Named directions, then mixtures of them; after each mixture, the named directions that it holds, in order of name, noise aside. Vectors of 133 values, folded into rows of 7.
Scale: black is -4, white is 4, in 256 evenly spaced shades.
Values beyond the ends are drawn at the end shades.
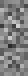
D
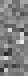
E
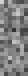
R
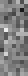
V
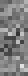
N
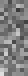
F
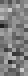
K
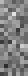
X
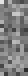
R.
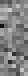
K.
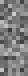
E, K, X.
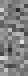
D, E, F.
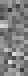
K.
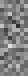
D.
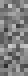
D, X.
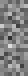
D.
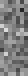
V.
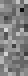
V.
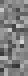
D, E.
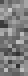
E, K, N.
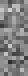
K, V, X.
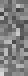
F.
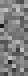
K, R, X.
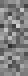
D.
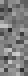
E, K.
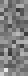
E, F.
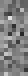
D, N.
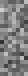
K, V, X.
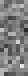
F, N, R.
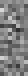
D, E, X.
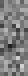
D, N.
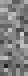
E, X.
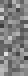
D, F, K.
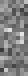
E, V.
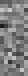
K.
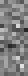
D, N, R.
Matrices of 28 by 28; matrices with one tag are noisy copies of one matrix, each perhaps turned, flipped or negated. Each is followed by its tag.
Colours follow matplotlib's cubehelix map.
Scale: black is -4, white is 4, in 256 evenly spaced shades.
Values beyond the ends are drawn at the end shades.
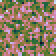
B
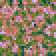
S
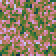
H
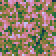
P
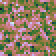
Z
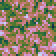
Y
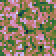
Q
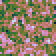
Q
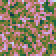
B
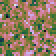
Y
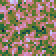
Y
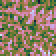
H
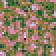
Z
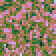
B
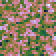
H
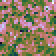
Y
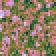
Y
